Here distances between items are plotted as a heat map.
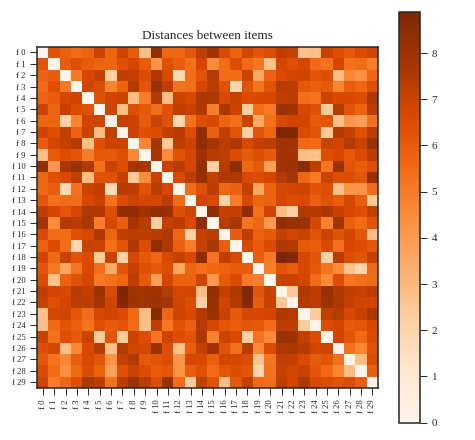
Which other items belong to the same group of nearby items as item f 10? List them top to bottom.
f 15
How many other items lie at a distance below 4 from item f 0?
3
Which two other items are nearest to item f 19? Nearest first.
f 28, f 27
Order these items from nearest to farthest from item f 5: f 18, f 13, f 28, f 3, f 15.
f 18, f 15, f 28, f 3, f 13
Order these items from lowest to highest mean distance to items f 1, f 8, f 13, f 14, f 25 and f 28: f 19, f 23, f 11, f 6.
f 19, f 6, f 11, f 23
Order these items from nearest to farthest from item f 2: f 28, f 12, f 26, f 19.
f 12, f 26, f 19, f 28
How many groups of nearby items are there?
10
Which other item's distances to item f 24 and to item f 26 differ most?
f 23
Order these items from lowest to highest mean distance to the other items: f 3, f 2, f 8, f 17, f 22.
f 2, f 3, f 17, f 8, f 22
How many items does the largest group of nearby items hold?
4
